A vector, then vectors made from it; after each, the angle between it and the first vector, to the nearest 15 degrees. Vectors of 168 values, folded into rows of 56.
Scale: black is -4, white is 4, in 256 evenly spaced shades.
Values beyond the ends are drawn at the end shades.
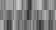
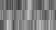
165 degrees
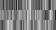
135 degrees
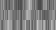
135 degrees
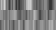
120 degrees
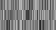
60 degrees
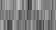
30 degrees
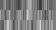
150 degrees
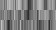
30 degrees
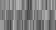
30 degrees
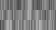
150 degrees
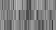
45 degrees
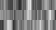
150 degrees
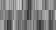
15 degrees
